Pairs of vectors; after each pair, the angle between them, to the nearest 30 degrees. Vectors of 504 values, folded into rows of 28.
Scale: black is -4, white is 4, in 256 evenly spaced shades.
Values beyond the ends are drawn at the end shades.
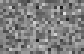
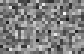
30 degrees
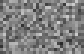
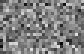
30 degrees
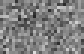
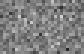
120 degrees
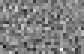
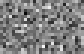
60 degrees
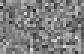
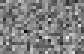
60 degrees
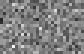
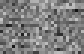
150 degrees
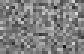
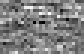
60 degrees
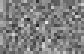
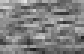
90 degrees
